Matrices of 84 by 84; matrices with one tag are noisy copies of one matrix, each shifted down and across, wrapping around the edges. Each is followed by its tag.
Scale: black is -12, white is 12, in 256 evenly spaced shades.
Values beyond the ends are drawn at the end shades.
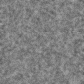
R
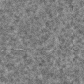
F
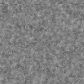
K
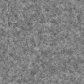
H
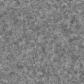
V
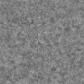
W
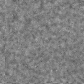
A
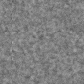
W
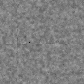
H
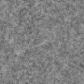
R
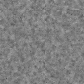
F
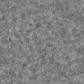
W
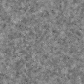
R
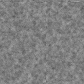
F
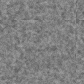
H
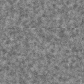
K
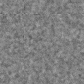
K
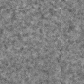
A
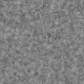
K
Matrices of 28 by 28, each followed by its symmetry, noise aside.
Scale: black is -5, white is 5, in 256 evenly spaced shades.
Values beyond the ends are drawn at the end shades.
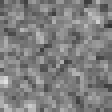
symmetric across the other diagonal.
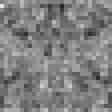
mirrored left to right.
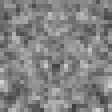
mirrored left to right.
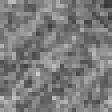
symmetric across the other diagonal.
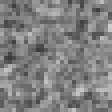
no symmetry.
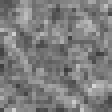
symmetric across the other diagonal.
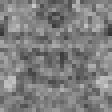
mirrored left to right.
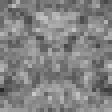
mirrored left to right.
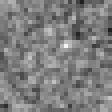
symmetric across the other diagonal.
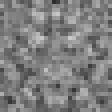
mirrored left to right.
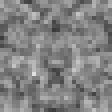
mirrored left to right.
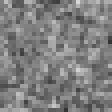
no symmetry.
